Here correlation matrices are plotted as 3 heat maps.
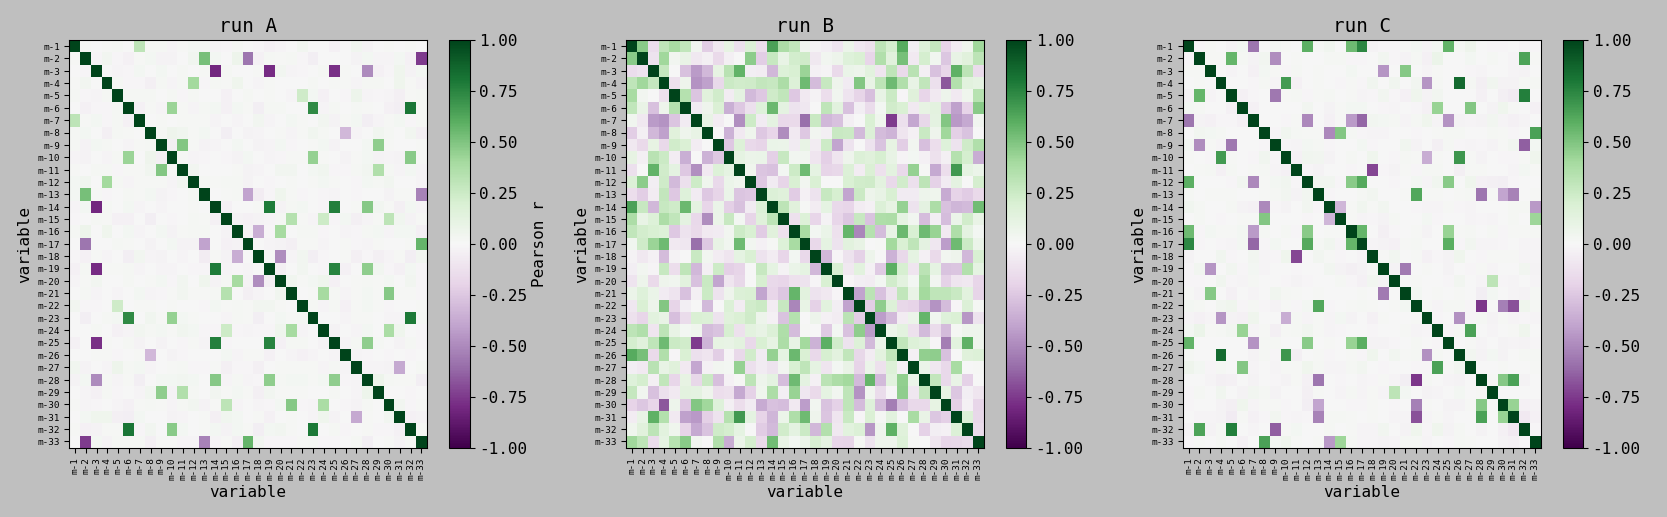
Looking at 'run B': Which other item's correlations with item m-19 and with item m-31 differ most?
m-11
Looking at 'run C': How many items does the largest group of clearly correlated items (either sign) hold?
6
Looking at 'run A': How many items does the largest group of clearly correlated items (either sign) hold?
5
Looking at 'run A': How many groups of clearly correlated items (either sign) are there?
11
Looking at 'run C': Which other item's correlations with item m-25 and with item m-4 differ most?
m-26
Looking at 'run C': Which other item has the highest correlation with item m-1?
m-17
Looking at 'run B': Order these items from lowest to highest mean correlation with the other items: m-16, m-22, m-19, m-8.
m-8, m-22, m-19, m-16
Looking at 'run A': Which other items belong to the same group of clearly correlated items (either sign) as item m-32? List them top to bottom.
m-6, m-10, m-23
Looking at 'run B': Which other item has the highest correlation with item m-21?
m-16
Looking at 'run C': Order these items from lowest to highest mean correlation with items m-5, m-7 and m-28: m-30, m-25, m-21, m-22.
m-22, m-25, m-21, m-30
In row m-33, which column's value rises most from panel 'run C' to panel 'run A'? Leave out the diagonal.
m-17
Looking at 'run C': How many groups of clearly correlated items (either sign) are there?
9
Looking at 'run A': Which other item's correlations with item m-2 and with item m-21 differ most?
m-33
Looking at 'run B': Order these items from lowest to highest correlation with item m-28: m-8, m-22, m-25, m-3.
m-22, m-3, m-25, m-8
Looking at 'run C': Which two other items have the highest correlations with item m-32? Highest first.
m-5, m-2
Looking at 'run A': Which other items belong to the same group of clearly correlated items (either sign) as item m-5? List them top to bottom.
m-22
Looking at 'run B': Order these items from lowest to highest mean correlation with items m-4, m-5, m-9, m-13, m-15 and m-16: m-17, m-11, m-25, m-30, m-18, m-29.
m-30, m-18, m-29, m-11, m-17, m-25
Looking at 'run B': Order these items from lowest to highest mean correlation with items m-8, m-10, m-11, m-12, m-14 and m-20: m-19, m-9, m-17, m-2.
m-9, m-19, m-17, m-2
